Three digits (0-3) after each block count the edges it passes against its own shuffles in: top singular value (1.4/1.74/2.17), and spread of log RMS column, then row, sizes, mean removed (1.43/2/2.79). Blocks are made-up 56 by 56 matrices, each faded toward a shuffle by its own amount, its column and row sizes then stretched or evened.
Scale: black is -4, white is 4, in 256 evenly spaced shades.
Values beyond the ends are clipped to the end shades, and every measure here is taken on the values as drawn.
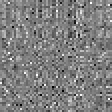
3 1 0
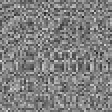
3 0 1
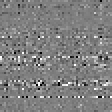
2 1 3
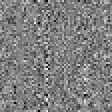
2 2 0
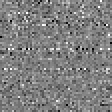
1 0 2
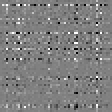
3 2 3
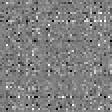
0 2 2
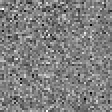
0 1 1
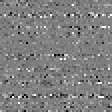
0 0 3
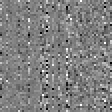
1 3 0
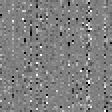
1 3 0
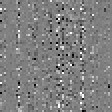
0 3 0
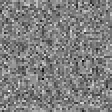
1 1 0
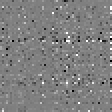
1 2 2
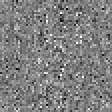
0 2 0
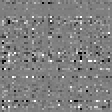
1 2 3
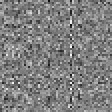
3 2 1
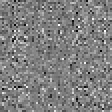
2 2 1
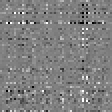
2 2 3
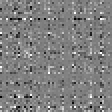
1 3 3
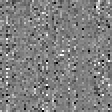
0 3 0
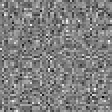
3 1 0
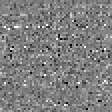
0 0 2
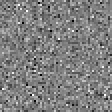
1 1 0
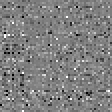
2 1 2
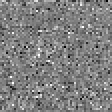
1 0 2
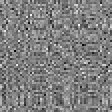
3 0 0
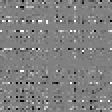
2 2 3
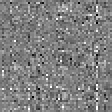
2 2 1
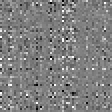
2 3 2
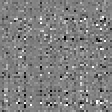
2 2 2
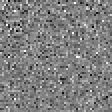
1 0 1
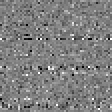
2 0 2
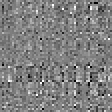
3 2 2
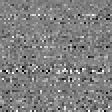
0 0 3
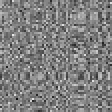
3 1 0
